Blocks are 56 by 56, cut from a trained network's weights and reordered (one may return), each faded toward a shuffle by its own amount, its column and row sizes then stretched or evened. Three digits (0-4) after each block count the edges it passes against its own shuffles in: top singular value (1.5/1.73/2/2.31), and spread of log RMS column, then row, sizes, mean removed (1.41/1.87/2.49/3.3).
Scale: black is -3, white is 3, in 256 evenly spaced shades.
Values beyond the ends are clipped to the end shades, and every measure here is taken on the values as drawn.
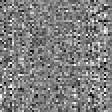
2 3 1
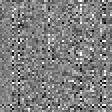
2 3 1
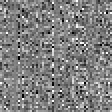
1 4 1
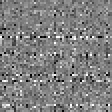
2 2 3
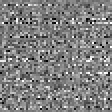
0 0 4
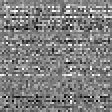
2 2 4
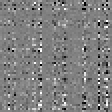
1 4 3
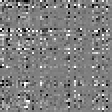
0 4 4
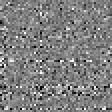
1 1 3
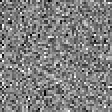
2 1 0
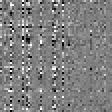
1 4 2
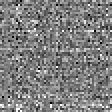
0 3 1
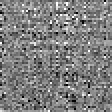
1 3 0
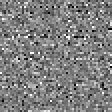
1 0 2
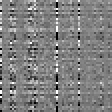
4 4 0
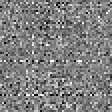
2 1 3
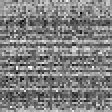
4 2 1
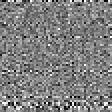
4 1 3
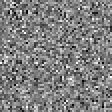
2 1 0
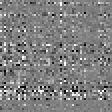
0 3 4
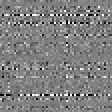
4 1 4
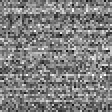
2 0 0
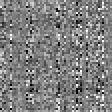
0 4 0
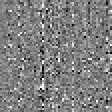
1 3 1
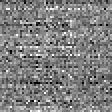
2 2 2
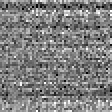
3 2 1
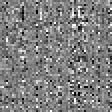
0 4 2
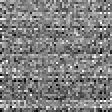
3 3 1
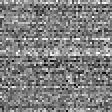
3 1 2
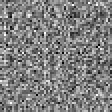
2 0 1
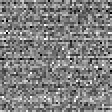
2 1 0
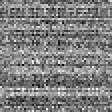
4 2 1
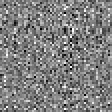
3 3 0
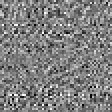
3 0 2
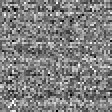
1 2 1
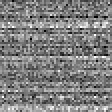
4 2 2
